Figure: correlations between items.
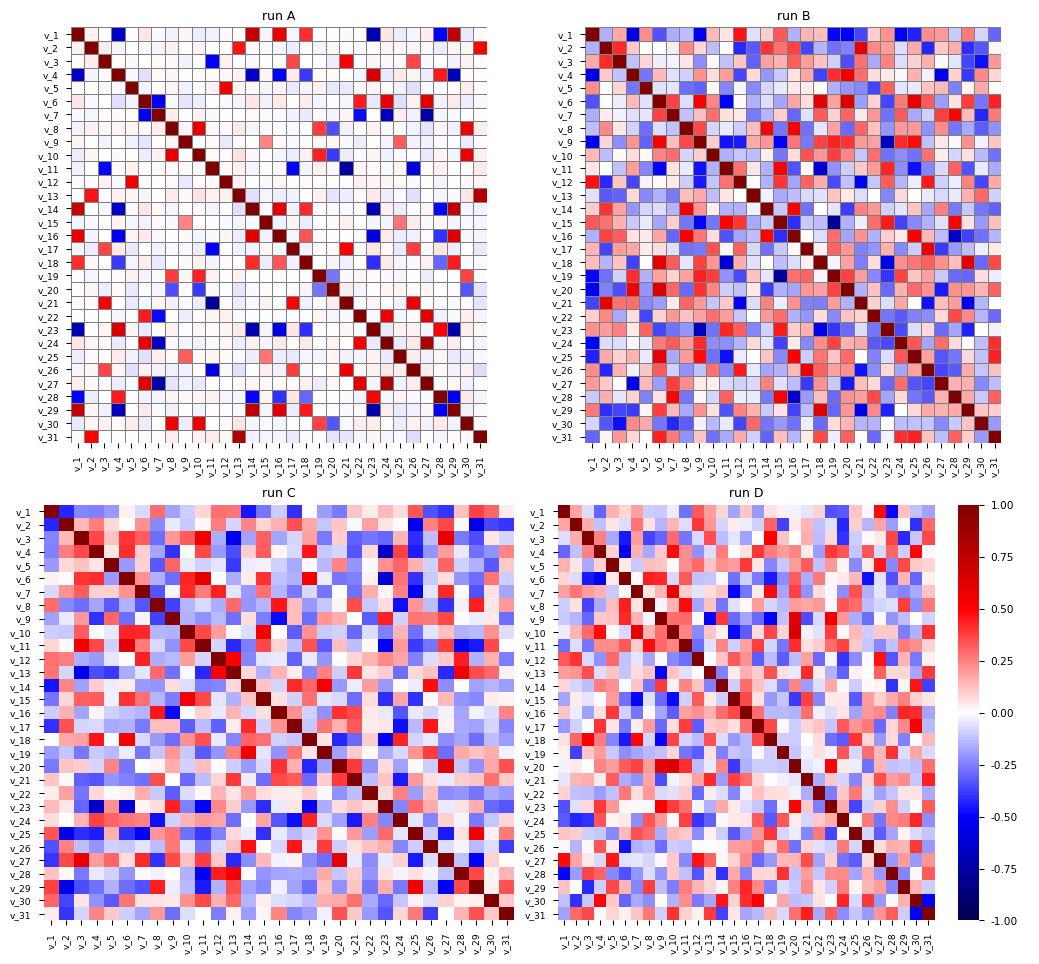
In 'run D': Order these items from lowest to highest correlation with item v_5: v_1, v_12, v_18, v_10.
v_18, v_10, v_1, v_12
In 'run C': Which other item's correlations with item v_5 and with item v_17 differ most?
v_24
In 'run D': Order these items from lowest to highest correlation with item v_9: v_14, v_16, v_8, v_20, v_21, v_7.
v_21, v_16, v_8, v_7, v_14, v_20
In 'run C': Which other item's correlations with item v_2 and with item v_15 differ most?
v_10
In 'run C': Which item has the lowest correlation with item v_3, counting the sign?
v_13
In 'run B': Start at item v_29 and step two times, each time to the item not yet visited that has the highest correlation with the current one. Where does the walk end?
v_6
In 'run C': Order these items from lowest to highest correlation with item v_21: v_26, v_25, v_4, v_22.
v_4, v_22, v_26, v_25
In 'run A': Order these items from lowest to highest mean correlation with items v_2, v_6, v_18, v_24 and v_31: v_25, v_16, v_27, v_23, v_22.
v_23, v_25, v_16, v_22, v_27
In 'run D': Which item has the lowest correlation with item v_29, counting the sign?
v_3
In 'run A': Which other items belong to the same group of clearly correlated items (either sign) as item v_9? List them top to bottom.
v_15, v_25
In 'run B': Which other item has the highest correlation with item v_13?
v_30
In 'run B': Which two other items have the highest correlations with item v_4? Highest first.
v_20, v_19
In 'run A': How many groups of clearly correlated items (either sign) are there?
7
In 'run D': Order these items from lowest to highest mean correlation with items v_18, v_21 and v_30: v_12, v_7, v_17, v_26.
v_12, v_7, v_26, v_17
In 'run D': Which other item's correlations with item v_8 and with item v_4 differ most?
v_6
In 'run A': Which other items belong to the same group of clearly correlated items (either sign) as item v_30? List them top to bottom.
v_8, v_10, v_19, v_20
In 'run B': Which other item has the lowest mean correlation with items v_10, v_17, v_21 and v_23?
v_29
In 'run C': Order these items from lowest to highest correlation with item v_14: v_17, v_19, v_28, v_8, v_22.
v_8, v_28, v_22, v_17, v_19
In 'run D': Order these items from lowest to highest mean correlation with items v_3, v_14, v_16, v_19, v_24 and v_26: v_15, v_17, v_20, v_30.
v_20, v_15, v_17, v_30
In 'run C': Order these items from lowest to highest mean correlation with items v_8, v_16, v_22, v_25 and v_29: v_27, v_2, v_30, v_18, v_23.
v_27, v_2, v_18, v_30, v_23
